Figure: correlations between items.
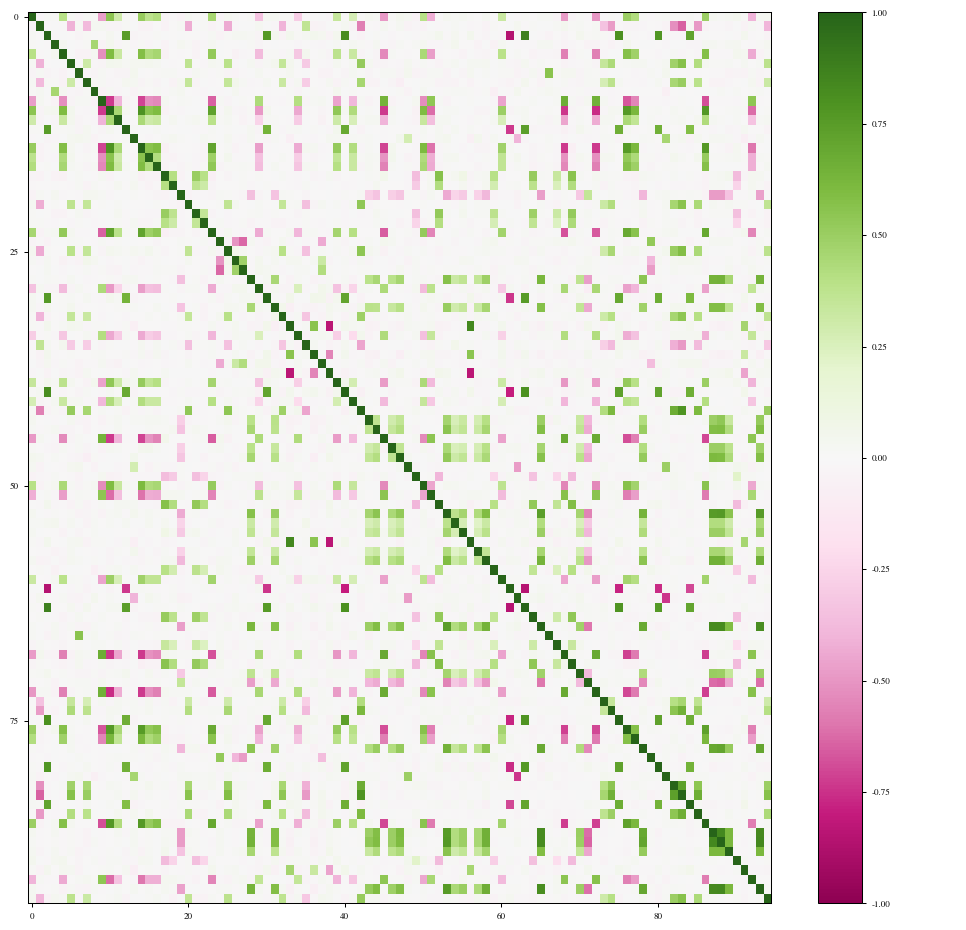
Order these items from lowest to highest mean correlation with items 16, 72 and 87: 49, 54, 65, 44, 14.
14, 49, 54, 44, 65
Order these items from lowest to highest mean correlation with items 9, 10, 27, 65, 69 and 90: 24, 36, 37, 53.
24, 36, 37, 53
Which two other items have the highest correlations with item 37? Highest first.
27, 26
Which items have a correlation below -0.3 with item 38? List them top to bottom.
33, 36, 56, 91
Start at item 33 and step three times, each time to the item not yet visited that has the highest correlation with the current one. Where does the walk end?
91
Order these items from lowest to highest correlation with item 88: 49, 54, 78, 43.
49, 54, 43, 78
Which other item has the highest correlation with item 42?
83
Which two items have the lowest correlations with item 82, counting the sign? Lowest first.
1, 35
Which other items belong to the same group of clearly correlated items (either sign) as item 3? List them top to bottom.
8
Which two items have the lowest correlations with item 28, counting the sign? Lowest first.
71, 19
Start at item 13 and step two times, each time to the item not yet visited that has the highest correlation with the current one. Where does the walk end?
48
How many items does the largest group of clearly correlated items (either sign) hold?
23
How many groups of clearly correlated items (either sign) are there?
10
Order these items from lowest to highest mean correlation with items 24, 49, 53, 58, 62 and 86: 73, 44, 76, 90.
73, 90, 76, 44
